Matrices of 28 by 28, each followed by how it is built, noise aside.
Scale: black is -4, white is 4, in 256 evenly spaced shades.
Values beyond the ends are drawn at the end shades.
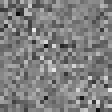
block diagonal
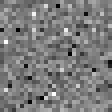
sparse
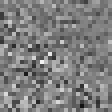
lower triangular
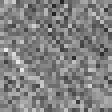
Toeplitz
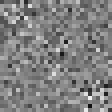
block diagonal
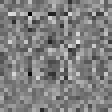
low rank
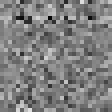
low rank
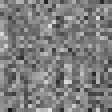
blocks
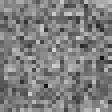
blocks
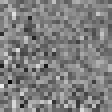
lower triangular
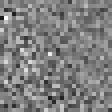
lower triangular
